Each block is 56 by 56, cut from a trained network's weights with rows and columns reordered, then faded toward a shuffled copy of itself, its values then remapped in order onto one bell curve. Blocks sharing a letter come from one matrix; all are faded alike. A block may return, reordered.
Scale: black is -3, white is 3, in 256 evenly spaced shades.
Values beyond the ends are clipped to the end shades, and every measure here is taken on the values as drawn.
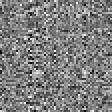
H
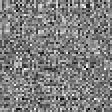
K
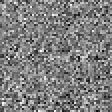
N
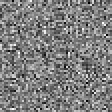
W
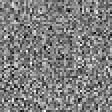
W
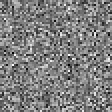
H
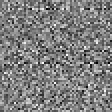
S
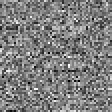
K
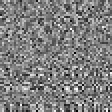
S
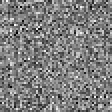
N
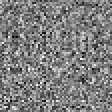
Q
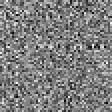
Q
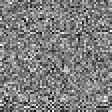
K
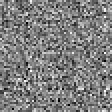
Q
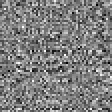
K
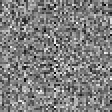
H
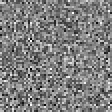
W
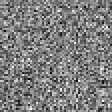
W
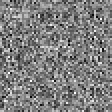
W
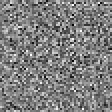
W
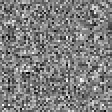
W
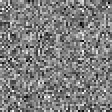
W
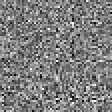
H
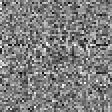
N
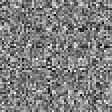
K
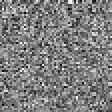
W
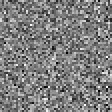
H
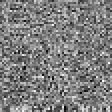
Q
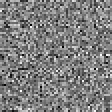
N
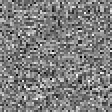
W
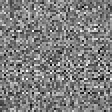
S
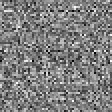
K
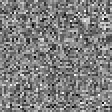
N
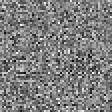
Q
